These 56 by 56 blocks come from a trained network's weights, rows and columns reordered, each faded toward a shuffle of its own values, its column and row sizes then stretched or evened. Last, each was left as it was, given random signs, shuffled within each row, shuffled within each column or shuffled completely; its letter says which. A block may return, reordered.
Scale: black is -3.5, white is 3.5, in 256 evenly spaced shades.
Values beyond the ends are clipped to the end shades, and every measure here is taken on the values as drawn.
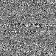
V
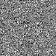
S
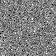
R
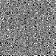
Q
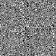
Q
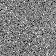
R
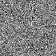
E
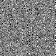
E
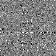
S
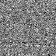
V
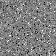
R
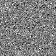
V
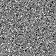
R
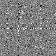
Q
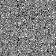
E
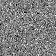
R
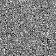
E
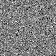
R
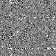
S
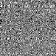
Q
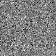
V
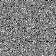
V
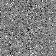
E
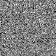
V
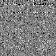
S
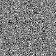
S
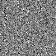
E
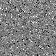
R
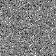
E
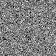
R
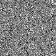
E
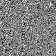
E
